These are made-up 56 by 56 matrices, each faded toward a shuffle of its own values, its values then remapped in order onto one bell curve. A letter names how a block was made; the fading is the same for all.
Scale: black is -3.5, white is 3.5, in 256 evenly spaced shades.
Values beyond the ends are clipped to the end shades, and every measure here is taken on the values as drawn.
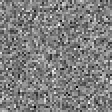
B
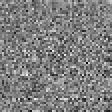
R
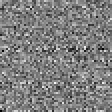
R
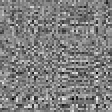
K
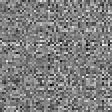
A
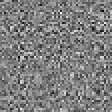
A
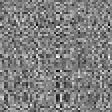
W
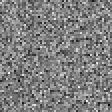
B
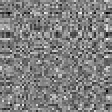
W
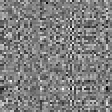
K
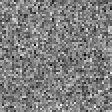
B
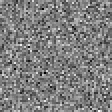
B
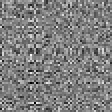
W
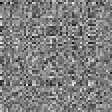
W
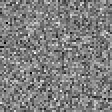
B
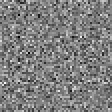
R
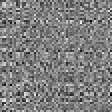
K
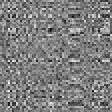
K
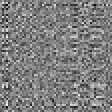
W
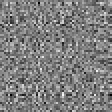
W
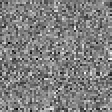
R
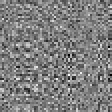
A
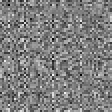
W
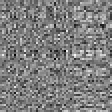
A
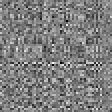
K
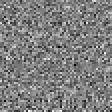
R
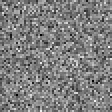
B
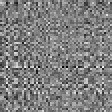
K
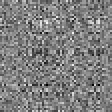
W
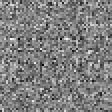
R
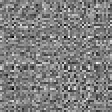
W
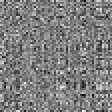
A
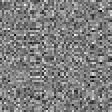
A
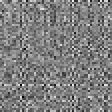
K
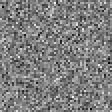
B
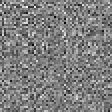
A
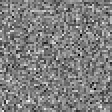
B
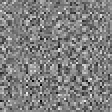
A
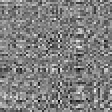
W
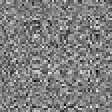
A
